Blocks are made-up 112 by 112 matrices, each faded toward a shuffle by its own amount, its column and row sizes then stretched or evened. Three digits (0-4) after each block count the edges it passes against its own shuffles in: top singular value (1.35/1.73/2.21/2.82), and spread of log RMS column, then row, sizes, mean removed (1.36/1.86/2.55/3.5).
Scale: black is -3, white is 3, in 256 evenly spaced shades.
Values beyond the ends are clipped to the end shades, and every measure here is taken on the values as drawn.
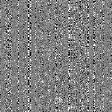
3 4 0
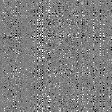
3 4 2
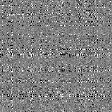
3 3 4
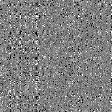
3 3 1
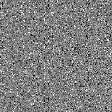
2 2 0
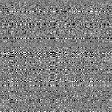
4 2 4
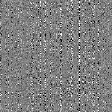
3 4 1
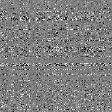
2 3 4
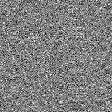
3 0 0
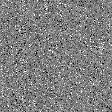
0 2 0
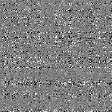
2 3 4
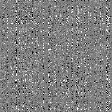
1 4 2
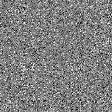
2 1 1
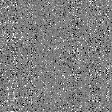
2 3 0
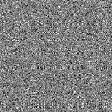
3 0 2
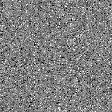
2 1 0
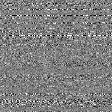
3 0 4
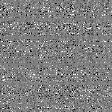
0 2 4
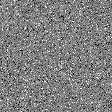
1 1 0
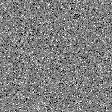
1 0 1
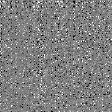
2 3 2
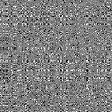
4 2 3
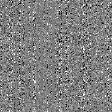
0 4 1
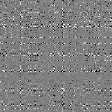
4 3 4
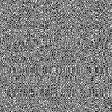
4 1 0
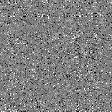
2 1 2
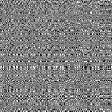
4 1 4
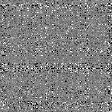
1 3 4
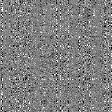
3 4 2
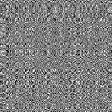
4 2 3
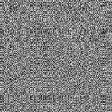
4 3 1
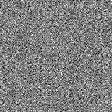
3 0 0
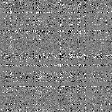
1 3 4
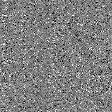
1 2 1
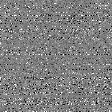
0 1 4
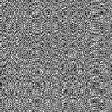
4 3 0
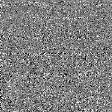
0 2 3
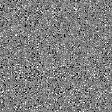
2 2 2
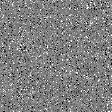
0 3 0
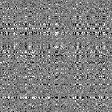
4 3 4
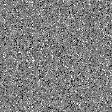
0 2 0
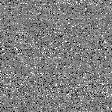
1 0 3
